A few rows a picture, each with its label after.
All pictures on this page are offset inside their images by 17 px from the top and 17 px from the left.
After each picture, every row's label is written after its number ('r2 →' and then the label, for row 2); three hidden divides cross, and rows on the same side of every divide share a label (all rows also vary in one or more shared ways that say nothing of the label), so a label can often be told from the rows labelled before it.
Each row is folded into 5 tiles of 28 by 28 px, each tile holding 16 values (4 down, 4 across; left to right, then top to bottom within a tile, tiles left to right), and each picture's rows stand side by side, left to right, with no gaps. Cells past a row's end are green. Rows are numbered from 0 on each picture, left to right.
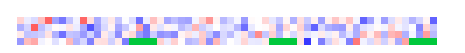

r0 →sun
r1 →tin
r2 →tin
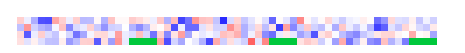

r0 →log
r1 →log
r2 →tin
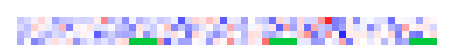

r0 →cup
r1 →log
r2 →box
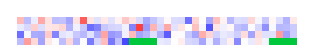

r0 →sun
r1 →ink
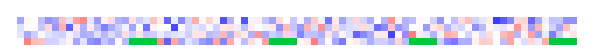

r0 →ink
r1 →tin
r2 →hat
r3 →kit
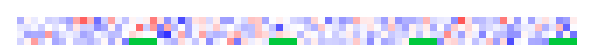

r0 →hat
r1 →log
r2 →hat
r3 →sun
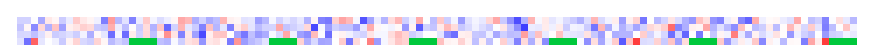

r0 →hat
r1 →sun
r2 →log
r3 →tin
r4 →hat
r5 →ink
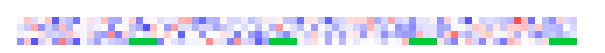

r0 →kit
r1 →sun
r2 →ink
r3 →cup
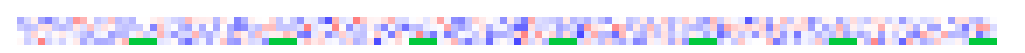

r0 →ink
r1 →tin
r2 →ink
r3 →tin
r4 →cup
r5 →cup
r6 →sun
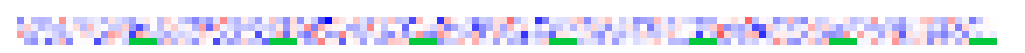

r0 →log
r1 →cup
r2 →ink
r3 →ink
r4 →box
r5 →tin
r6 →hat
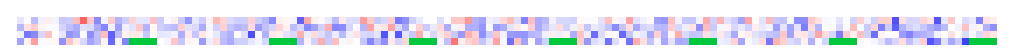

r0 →hat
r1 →hat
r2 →ink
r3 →hat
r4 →tin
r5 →tin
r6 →tin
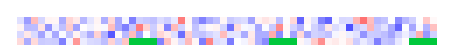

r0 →hat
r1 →sun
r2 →ink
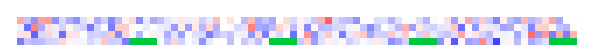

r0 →box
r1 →hat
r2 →box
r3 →kit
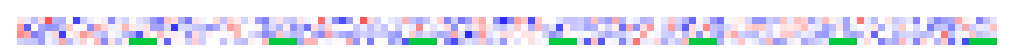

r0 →box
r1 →ink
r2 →sun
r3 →kit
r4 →hat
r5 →cup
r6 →box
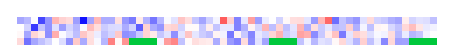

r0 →log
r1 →hat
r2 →box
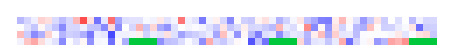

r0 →hat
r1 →sun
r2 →log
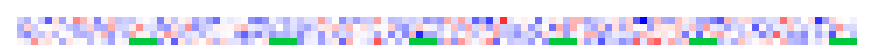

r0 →hat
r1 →cup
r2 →sun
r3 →cup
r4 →box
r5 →ink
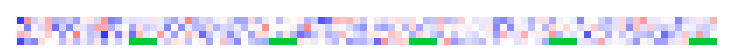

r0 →cup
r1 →tin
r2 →log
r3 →box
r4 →ink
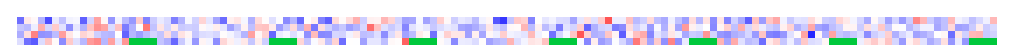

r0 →cup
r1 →kit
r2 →ink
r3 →kit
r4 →tin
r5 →hat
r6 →hat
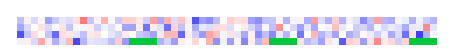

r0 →cup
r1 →cup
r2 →sun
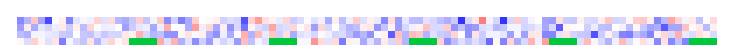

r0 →ink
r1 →tin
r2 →hat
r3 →log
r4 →tin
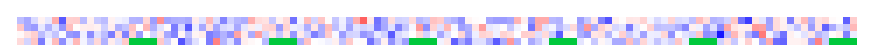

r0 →hat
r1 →tin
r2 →hat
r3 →kit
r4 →ink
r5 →cup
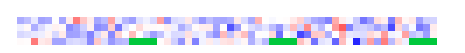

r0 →hat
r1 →box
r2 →kit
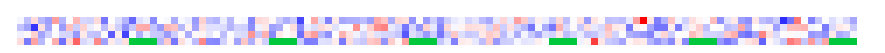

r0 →hat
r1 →kit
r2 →cup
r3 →cup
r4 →hat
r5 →cup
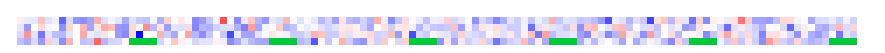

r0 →sun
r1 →hat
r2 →kit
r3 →kit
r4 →cup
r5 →sun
